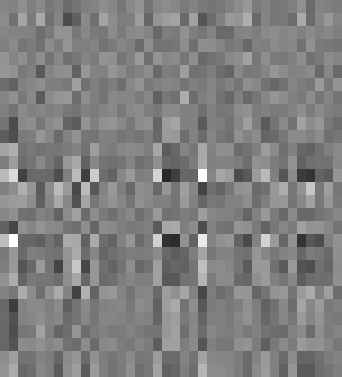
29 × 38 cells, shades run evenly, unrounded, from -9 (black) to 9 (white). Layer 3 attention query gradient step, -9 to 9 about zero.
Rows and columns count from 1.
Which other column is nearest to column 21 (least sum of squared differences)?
31
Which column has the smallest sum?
35
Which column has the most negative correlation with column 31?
5
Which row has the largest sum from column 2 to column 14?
15
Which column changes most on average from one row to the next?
23
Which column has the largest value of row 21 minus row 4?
9
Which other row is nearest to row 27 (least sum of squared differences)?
18
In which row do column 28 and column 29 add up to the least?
19
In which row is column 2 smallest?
24
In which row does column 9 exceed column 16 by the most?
21
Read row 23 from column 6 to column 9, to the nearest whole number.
1 3 0 -4
